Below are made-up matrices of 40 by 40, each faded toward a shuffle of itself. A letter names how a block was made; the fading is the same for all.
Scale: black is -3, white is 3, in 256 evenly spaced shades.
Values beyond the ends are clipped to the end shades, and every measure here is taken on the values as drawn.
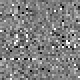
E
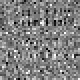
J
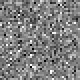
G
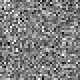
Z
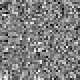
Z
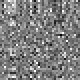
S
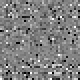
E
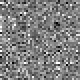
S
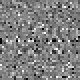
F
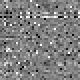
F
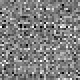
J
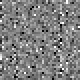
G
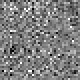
J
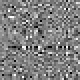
J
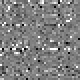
F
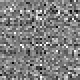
J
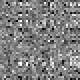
J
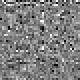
J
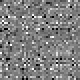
F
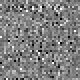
E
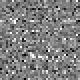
E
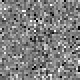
G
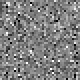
G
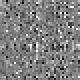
E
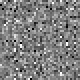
G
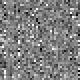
G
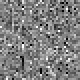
G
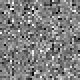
G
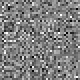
J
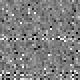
F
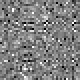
J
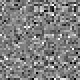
J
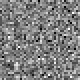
Z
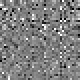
F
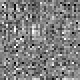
J
